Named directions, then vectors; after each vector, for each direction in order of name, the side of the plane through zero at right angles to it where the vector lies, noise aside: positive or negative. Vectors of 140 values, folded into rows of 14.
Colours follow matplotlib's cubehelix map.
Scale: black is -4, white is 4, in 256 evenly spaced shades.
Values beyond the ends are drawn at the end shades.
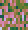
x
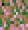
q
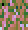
positive, positive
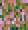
negative, positive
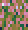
negative, negative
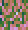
positive, negative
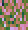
positive, negative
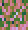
positive, negative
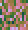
positive, negative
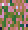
negative, negative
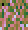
positive, positive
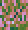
negative, positive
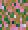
positive, negative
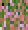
positive, positive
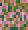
negative, positive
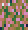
negative, negative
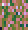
negative, negative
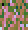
positive, positive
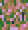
positive, negative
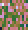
negative, negative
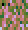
positive, positive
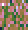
negative, negative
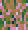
positive, negative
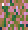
negative, negative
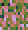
positive, positive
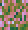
negative, positive
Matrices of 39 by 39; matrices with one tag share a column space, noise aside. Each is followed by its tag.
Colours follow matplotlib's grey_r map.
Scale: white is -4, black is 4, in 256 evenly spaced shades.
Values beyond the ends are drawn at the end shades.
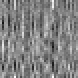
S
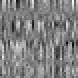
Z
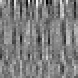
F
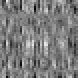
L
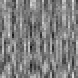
S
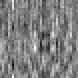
S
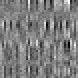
Z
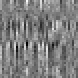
Z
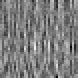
S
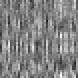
S
